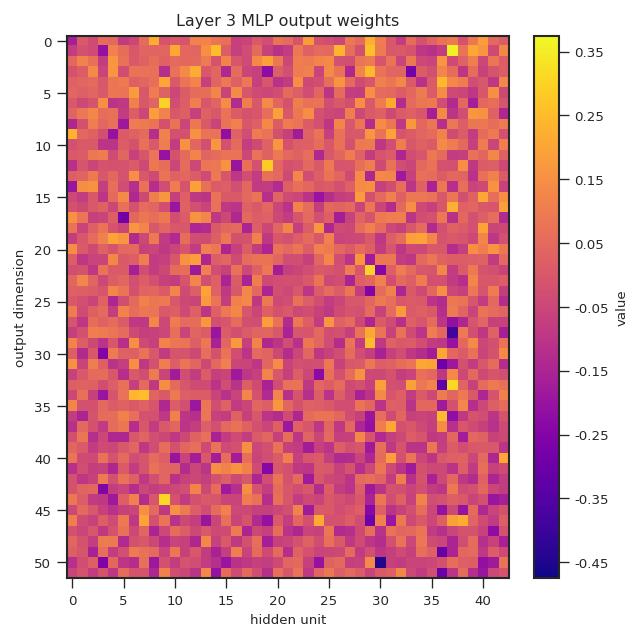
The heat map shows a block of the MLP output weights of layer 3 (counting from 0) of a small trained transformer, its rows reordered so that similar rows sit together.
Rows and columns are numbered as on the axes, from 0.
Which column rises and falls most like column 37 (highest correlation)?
42
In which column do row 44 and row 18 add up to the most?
9
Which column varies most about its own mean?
29
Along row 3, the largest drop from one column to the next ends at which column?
33
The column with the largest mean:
7
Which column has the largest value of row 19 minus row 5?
25
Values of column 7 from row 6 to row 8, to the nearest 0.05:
0 -0.05 0.1
